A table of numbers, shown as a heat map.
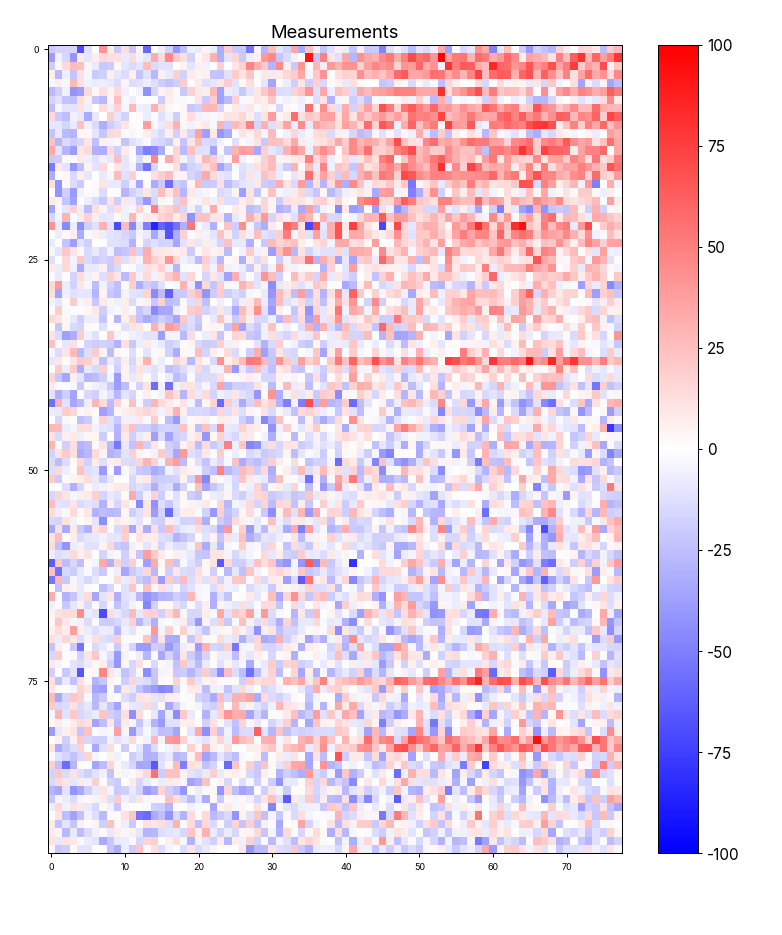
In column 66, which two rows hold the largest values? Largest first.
82, 9
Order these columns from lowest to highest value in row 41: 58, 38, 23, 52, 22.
22, 23, 58, 38, 52
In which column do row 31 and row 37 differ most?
71
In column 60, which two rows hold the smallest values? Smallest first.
74, 0
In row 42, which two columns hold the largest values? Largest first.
35, 53
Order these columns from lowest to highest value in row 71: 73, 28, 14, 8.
14, 73, 8, 28
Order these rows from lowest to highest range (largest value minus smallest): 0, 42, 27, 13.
13, 27, 0, 42
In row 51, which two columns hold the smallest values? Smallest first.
35, 21
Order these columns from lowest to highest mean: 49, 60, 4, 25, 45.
4, 25, 45, 49, 60
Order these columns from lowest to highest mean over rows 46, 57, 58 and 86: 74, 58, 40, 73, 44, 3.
58, 44, 73, 3, 40, 74
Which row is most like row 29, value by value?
16
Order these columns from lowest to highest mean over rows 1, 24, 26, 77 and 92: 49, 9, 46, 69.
9, 69, 49, 46
